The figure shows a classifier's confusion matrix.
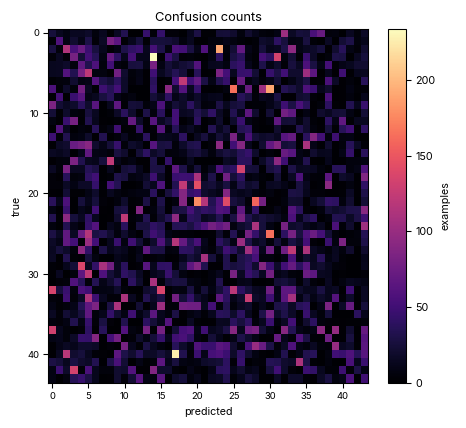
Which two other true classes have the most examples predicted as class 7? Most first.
29, 30
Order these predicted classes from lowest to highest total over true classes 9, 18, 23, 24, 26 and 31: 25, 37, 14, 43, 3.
37, 25, 3, 14, 43
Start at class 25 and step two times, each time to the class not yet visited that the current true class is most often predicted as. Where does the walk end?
5
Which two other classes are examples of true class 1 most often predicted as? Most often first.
8, 9
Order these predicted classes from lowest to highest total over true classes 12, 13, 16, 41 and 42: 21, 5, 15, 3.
21, 5, 15, 3
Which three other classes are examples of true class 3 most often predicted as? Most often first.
14, 31, 8
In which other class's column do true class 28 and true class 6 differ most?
18
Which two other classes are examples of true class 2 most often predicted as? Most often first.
23, 33
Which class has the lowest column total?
42
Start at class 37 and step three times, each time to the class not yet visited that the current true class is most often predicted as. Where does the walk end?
15
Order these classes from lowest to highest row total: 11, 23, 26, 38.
11, 38, 23, 26
